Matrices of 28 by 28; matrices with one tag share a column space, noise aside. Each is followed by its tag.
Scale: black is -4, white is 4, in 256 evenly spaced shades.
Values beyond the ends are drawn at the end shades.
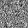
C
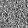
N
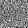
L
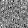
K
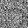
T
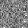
N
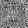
L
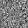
T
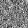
K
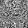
C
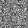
N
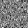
K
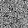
N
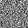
C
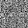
N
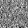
K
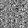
N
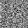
N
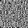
L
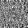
K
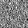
K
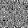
L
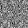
C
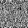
L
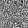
C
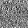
L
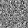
C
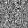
T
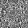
L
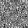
K
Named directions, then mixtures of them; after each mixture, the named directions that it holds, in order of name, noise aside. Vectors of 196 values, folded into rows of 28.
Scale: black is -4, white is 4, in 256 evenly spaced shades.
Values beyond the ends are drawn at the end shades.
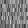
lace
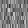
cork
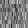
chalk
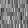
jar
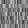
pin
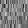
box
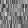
box.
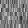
box, jar.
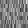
box, lace.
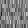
jar, lace.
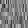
box, chalk.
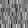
chalk, jar.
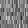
jar.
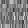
cork, pin.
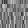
cork, lace, pin.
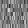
cork.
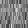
chalk.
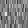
box, pin.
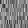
box, pin.
